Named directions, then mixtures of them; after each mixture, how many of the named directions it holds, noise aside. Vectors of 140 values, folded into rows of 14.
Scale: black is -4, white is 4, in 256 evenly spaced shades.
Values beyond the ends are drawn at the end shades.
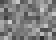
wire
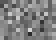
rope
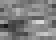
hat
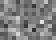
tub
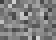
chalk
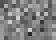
one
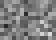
three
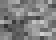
two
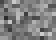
three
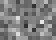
one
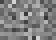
one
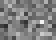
three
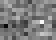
two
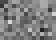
two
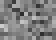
four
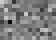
three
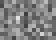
three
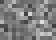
four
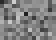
three
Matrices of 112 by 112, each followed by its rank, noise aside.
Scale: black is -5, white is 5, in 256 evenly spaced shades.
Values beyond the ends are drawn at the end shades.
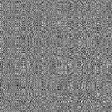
six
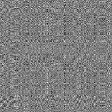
six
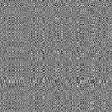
four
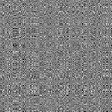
six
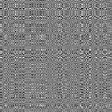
three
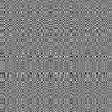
two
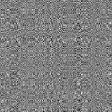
six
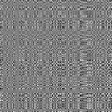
three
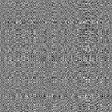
six
